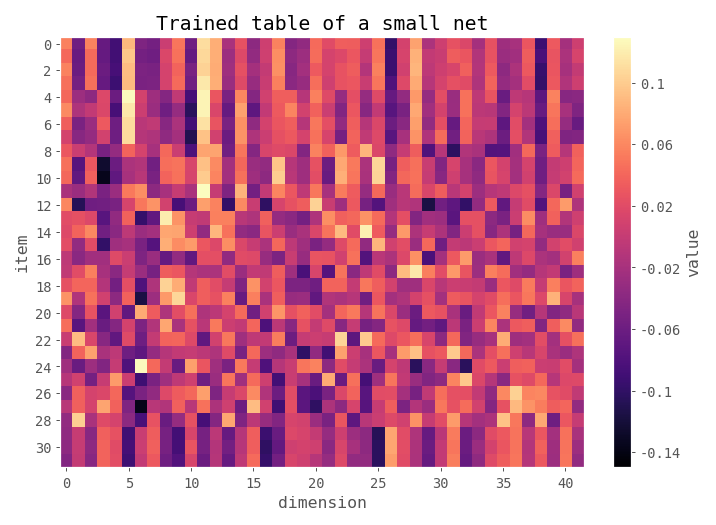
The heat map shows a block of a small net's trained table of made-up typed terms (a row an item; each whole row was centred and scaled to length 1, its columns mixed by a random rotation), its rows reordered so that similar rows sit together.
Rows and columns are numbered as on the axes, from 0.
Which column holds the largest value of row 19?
9
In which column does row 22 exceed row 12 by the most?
1
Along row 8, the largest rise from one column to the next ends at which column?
11
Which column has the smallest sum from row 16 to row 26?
6
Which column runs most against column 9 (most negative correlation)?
7
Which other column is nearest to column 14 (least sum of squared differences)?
20
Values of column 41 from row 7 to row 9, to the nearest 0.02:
-0.04 0.04 0.04
